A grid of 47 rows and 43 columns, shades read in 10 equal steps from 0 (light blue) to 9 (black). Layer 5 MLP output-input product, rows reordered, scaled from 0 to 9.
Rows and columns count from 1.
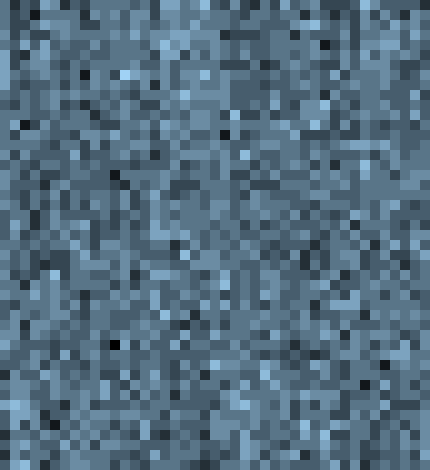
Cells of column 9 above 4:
22
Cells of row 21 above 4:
17
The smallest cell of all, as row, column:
8, 13
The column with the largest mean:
12
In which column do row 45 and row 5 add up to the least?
3
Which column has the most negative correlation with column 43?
6
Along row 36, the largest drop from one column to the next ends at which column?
7
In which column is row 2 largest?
4
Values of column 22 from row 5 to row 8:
3 3 4 4
